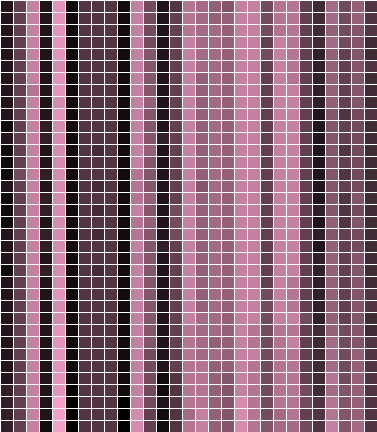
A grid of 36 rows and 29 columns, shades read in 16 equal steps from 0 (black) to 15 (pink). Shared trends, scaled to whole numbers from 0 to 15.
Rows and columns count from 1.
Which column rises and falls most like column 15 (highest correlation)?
22
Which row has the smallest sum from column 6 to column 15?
35
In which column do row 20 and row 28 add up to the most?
5
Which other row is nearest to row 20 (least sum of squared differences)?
18
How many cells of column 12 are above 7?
25
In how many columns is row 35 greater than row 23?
12
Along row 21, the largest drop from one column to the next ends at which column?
6
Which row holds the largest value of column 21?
36
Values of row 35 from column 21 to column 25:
7 10 11 6 5
